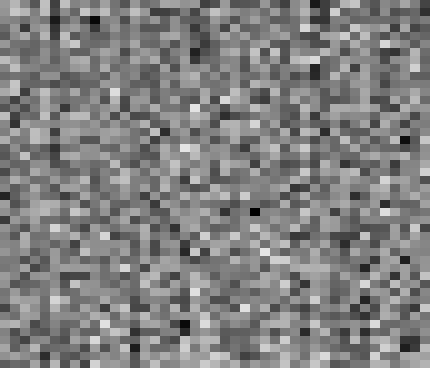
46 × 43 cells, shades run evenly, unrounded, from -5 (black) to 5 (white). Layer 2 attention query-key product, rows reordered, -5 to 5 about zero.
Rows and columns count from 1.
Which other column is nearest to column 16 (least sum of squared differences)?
38
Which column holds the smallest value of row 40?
37
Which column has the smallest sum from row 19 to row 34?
16
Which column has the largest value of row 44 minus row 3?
10
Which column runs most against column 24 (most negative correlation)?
20
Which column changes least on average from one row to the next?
5
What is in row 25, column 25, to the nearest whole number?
3
